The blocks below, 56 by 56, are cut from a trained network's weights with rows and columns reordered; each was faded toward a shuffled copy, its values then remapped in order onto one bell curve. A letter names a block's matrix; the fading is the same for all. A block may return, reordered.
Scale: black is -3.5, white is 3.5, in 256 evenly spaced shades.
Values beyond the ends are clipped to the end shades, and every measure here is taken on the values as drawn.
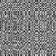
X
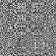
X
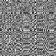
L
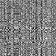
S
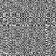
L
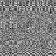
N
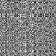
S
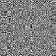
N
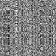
S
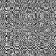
L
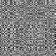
X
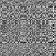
L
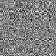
N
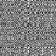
L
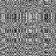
X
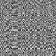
N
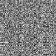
S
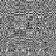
N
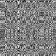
L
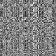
S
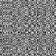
X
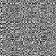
N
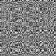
X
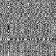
N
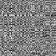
L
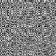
X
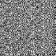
S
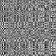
X
